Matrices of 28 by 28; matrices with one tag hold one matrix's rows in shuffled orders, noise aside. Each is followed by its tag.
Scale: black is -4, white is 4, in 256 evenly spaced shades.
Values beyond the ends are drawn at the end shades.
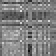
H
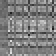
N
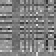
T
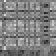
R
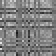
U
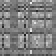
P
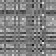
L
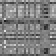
R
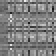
N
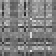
P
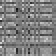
U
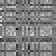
U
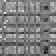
R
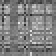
P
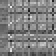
N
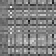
N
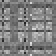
P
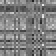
L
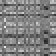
R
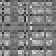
P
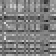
R
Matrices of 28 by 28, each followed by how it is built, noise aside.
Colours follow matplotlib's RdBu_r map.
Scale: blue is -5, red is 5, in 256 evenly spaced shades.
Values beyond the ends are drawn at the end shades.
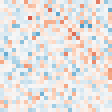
Toeplitz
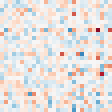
low rank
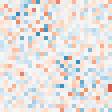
block diagonal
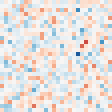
repeating rows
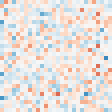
repeating rows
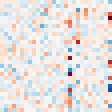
uneven columns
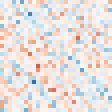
Toeplitz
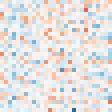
repeating rows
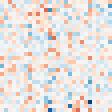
uneven columns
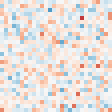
repeating rows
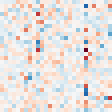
uneven columns
